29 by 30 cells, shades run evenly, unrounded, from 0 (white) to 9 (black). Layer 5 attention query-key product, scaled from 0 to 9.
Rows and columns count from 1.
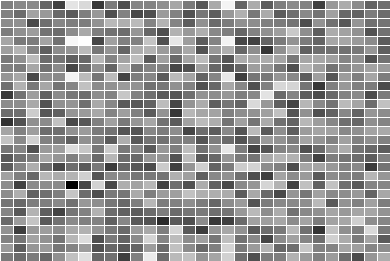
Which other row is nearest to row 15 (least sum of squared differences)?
24
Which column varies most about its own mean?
6
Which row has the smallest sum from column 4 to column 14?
5
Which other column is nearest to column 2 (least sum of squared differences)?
28
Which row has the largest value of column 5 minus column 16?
19
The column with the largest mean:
25
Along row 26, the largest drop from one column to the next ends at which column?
26
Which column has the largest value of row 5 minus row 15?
20
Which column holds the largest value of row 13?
14
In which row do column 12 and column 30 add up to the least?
29
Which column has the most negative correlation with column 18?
8
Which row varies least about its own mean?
23
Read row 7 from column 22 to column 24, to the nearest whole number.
3 5 3
